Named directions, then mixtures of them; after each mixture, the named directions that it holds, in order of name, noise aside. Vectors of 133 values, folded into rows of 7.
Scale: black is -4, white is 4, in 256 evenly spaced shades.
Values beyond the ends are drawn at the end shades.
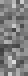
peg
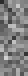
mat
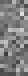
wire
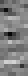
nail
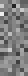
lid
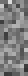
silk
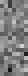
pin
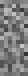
lid, nail, pin.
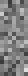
lid, pin, wire.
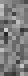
lid, silk.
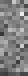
wire.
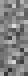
peg, pin, silk.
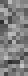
mat, nail, silk.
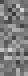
lid, mat.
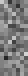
mat.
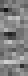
nail.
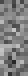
peg.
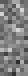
lid, mat, wire.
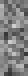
pin, silk.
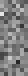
lid, peg.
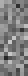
mat, silk.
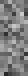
mat, pin, silk.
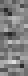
nail.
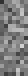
mat, wire.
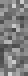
peg.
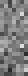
pin, wire.
